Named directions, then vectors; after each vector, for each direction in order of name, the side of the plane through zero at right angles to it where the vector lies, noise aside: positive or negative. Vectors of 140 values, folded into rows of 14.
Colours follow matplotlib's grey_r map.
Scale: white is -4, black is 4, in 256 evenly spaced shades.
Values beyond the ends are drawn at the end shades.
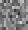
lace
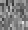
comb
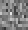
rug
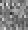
negative, negative, negative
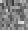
positive, positive, negative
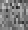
negative, negative, positive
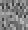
positive, positive, positive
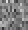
negative, positive, positive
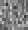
positive, negative, positive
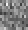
negative, negative, negative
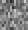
positive, negative, negative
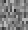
negative, positive, positive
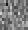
positive, negative, positive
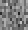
negative, positive, negative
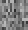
negative, positive, positive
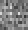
positive, negative, positive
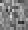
negative, negative, positive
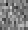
positive, negative, positive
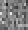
positive, negative, positive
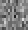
negative, positive, positive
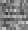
positive, negative, negative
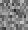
positive, positive, positive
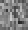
negative, negative, positive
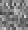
negative, negative, negative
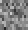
positive, positive, positive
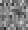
positive, positive, positive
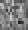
negative, negative, positive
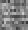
negative, positive, positive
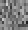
negative, positive, negative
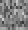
negative, negative, negative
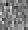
positive, negative, positive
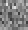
negative, positive, negative
